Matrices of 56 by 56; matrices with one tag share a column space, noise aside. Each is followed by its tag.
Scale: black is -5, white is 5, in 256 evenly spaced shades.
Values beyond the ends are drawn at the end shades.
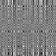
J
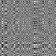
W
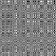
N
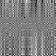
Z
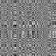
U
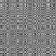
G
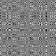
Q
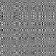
Q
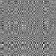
W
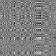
Q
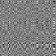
W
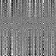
Z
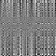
Z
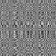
U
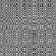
G
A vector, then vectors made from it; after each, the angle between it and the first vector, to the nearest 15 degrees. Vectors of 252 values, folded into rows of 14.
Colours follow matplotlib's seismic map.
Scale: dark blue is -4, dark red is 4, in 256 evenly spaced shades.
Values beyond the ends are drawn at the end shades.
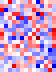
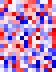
30 degrees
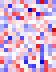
60 degrees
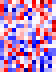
75 degrees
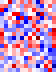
15 degrees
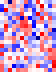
150 degrees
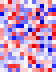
45 degrees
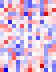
105 degrees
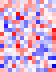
45 degrees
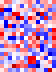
30 degrees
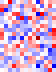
15 degrees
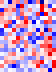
135 degrees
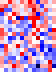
30 degrees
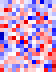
135 degrees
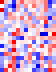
75 degrees
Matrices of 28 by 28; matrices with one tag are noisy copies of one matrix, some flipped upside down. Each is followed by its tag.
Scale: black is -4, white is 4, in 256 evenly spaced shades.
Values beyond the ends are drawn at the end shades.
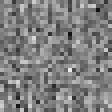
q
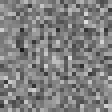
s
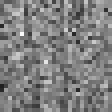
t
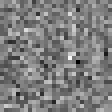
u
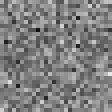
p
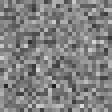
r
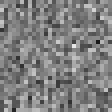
q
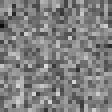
t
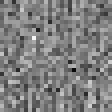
q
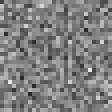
s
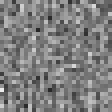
q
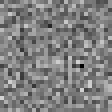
s
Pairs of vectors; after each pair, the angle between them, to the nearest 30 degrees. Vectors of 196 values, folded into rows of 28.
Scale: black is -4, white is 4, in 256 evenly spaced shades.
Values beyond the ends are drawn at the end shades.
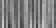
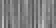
30 degrees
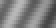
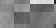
90 degrees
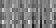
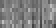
30 degrees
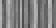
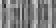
30 degrees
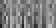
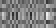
90 degrees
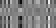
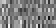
120 degrees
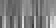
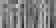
120 degrees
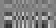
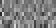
60 degrees
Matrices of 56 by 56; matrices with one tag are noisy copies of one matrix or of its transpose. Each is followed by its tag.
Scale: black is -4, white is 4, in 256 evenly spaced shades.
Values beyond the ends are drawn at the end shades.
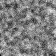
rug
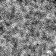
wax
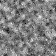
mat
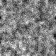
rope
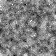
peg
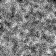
wax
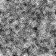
peg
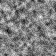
mat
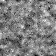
rope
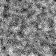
rug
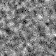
mat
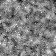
wax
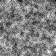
wax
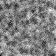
rug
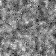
rope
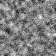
mat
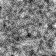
peg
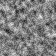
mat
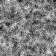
wax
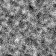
mat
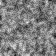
rope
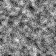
mat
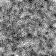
peg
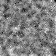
rug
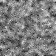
rope
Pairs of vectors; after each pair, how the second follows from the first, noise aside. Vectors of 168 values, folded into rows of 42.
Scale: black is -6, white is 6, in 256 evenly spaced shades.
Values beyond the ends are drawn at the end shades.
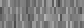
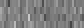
negated, partly zeroed.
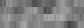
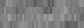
shrunk.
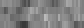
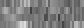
negated.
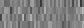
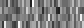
wrapped around, negated, scaled up.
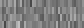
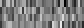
reversed, negated, scaled up.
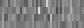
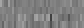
negated, partly zeroed.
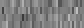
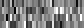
reversed, negated, scaled up.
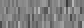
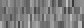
negated.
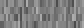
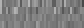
wrapped around, negated, partly zeroed.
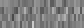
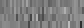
wrapped around, negated, partly zeroed.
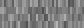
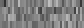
wrapped around, negated.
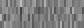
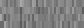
shrunk.
